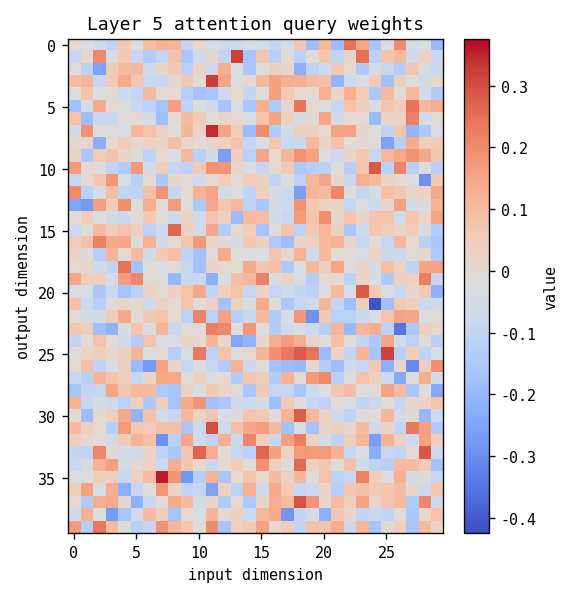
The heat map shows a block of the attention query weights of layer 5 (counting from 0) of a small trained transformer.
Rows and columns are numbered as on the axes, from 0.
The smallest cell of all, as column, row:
24, 21
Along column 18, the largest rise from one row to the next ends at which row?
13
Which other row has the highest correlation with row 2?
8
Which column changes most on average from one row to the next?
18
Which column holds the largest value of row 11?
3
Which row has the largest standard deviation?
33
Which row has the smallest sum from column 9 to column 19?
26
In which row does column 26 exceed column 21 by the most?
0
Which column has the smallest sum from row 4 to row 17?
14
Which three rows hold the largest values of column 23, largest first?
20, 1, 35
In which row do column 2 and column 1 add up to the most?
16
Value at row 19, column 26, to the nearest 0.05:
0.05
